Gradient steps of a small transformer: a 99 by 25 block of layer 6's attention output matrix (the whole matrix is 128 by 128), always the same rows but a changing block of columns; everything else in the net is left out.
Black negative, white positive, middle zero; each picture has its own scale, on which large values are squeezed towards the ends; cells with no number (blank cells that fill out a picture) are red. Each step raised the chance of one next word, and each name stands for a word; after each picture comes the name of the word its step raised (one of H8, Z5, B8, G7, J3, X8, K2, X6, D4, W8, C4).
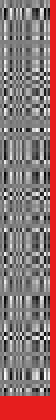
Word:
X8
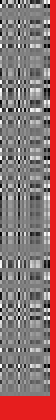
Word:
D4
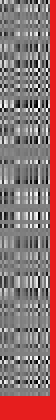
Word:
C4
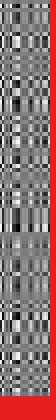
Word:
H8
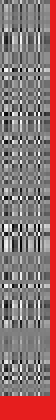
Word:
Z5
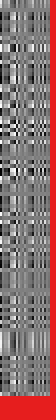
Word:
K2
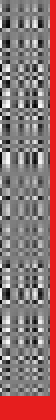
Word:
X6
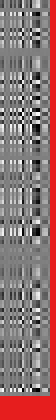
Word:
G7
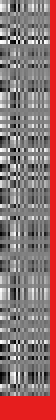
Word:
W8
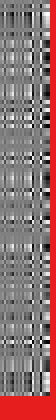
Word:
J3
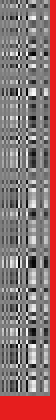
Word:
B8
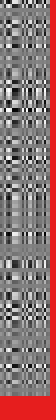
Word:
D4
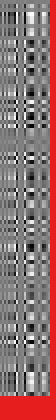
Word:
J3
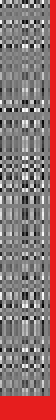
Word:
D4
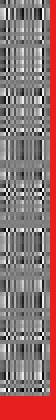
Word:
X8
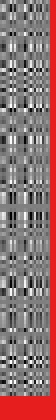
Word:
C4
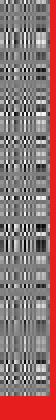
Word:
Z5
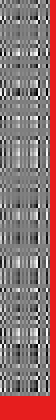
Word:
B8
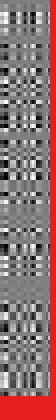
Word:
J3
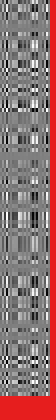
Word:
C4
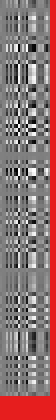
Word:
K2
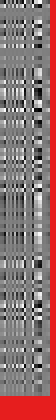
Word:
D4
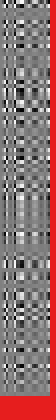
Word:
D4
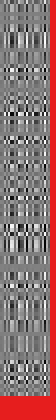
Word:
Z5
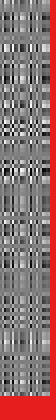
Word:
K2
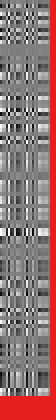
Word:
G7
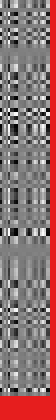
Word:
G7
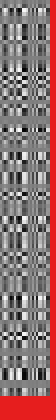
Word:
X8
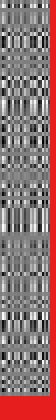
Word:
H8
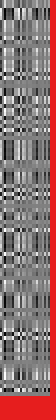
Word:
X8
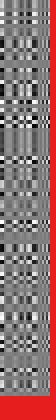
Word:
J3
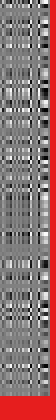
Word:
D4
